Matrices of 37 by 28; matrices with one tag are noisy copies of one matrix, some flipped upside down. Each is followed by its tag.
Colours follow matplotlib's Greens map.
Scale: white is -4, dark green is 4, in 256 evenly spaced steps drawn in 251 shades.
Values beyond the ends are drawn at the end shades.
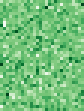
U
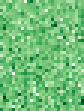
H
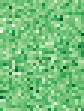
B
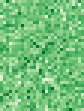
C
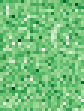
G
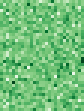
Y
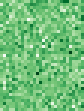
U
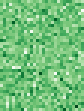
G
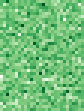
C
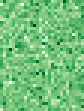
U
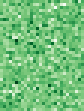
B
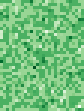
C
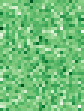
C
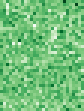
G
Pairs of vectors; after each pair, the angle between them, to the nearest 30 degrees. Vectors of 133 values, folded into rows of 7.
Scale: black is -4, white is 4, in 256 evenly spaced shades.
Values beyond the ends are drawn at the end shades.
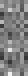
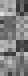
120 degrees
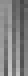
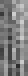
150 degrees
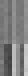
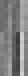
120 degrees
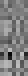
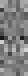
90 degrees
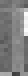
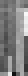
30 degrees
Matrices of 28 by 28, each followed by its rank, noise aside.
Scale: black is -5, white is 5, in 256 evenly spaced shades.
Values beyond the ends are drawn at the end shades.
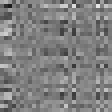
two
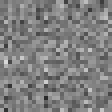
eight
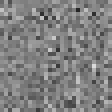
eight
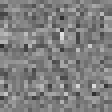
four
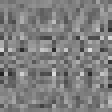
two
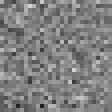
eight
